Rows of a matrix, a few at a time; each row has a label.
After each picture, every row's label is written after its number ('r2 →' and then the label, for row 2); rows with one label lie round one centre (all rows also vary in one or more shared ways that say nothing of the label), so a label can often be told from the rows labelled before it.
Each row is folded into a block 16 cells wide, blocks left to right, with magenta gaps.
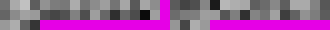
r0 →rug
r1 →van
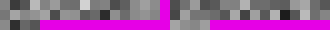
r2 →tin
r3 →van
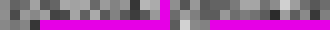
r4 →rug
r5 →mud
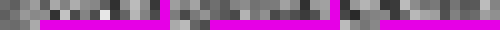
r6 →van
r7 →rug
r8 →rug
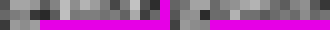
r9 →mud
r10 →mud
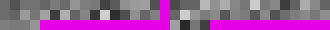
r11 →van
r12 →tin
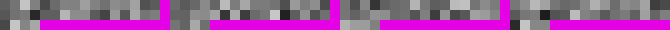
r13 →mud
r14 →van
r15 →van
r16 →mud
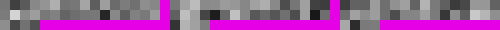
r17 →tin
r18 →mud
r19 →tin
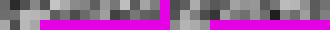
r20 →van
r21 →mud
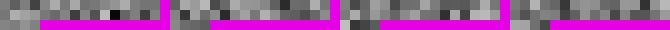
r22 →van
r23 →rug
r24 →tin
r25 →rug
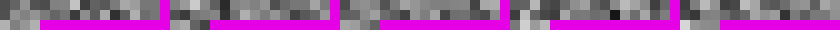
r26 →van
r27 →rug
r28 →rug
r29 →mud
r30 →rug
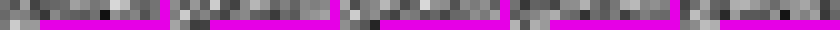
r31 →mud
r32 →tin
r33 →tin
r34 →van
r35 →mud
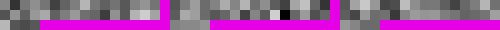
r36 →tin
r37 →van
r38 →rug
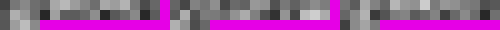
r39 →mud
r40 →tin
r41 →mud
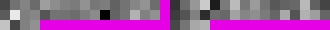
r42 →tin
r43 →mud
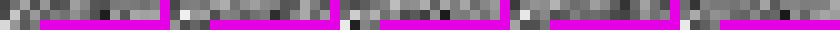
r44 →tin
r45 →tin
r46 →tin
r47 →tin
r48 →tin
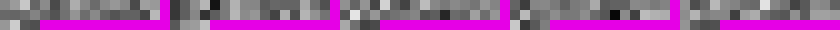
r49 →rug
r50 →mud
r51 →tin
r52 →tin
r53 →tin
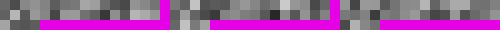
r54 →tin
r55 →mud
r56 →mud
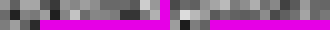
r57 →rug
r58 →tin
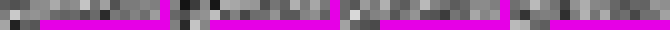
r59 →tin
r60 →van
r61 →tin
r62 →rug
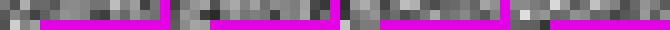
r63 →mud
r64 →mud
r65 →rug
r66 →tin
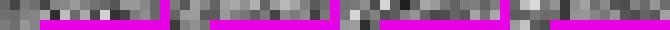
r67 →van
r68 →mud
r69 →tin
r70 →rug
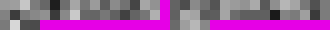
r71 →rug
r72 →mud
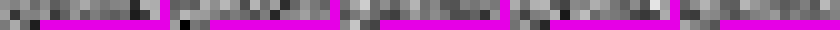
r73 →rug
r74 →tin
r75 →rug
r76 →rug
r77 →rug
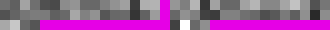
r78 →rug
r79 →mud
